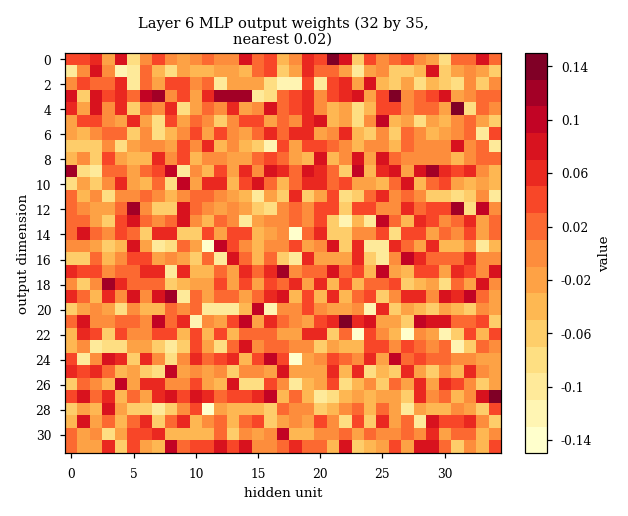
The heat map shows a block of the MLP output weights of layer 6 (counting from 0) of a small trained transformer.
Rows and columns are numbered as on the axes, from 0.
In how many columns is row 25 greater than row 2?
19
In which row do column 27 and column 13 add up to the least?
22
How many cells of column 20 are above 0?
16
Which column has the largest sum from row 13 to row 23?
5
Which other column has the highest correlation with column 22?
14
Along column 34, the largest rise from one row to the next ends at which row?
27
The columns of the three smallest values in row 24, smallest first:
18, 1, 8
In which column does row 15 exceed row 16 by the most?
12
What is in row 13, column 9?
0.08
